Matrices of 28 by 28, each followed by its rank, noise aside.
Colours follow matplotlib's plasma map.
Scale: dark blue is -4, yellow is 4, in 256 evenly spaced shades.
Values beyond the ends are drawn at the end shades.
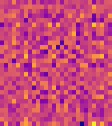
five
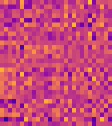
four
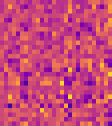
four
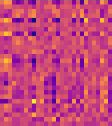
two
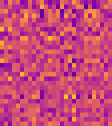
three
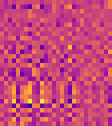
two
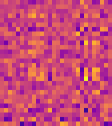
three
